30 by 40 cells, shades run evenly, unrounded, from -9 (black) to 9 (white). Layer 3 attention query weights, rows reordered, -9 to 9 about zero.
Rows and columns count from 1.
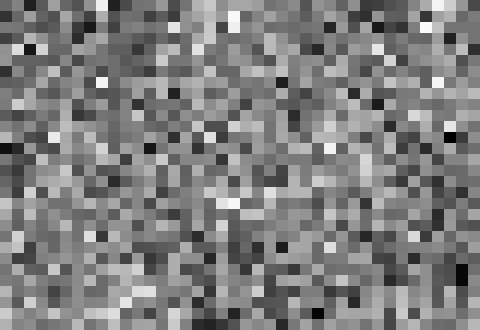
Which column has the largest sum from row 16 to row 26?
19
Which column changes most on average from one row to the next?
15
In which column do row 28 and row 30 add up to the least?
17
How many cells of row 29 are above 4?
7
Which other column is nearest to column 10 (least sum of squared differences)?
34
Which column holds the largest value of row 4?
18
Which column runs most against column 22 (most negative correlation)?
25
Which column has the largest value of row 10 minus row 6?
2
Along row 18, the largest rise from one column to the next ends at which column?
3
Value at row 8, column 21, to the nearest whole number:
0
